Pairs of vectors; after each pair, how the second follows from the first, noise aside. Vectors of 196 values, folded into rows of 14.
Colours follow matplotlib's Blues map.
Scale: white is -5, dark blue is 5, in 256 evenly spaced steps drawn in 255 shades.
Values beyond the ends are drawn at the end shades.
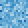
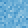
wrapped around, shrunk.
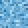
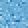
negated, partly zeroed.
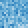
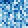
reversed, negated, scaled up.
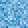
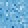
wrapped around, partly zeroed.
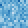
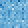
partly zeroed.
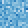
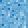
wrapped around, partly zeroed.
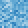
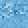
partly zeroed.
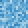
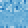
negated, partly zeroed.
